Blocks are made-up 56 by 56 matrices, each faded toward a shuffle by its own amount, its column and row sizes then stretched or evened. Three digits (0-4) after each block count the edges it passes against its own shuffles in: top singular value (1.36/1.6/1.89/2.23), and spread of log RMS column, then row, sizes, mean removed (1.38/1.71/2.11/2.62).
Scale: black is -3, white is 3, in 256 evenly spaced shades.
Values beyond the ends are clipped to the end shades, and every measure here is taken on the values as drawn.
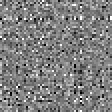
3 2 3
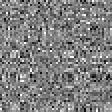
4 0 2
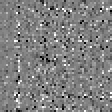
1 4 2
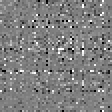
1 3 4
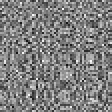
4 1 1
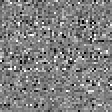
1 0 4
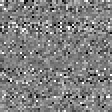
1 0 4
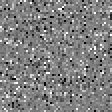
0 2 0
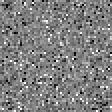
0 0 0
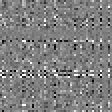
4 4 4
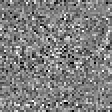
1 1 3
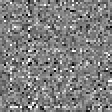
2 2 2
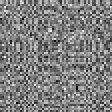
4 1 0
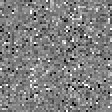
0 2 0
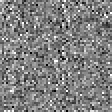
2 1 0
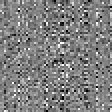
4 4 0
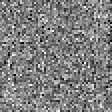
1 1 0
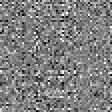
3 4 1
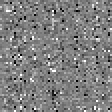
0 3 2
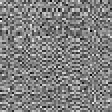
4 1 1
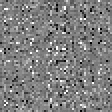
2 3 1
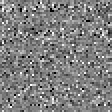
0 0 3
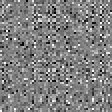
4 3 2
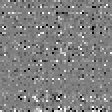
0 2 4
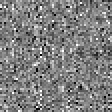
2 3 0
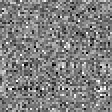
3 0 2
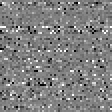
0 0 4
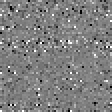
0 1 3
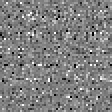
1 0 3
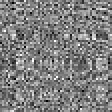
4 0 2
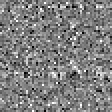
2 1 1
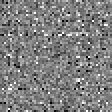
0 2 3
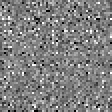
1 2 3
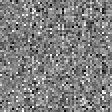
2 2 0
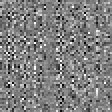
4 4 1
